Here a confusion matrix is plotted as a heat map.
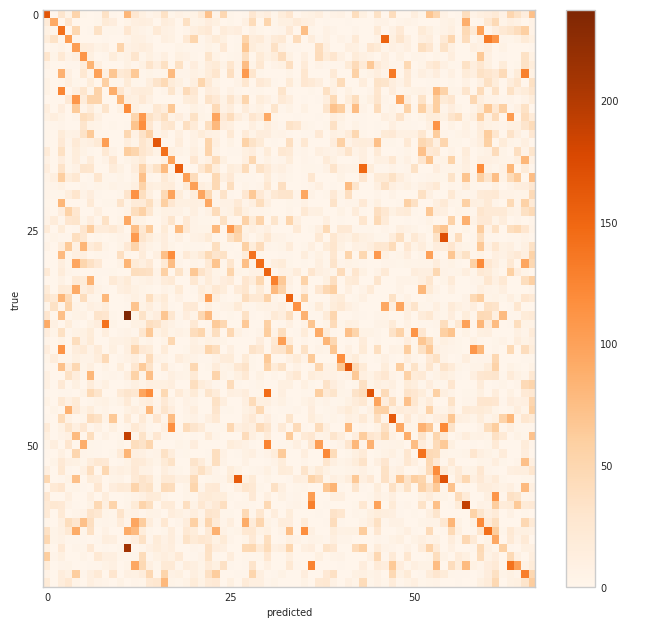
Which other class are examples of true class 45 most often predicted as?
49
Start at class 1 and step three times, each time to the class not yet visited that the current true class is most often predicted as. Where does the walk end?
8
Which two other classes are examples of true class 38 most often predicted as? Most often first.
32, 51
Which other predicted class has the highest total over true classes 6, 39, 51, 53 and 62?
11
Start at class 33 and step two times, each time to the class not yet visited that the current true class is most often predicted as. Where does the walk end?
2
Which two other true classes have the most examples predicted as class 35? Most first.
60, 21
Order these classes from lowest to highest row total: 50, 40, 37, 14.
40, 14, 50, 37
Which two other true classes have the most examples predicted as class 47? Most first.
7, 64
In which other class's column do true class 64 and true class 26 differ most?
54
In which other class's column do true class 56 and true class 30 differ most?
61
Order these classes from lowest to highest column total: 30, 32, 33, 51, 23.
32, 33, 51, 30, 23
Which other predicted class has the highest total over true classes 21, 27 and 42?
12
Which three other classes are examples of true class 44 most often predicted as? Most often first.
30, 14, 13
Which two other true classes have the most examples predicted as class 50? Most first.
37, 54
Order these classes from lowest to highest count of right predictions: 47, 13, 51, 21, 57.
21, 13, 51, 47, 57
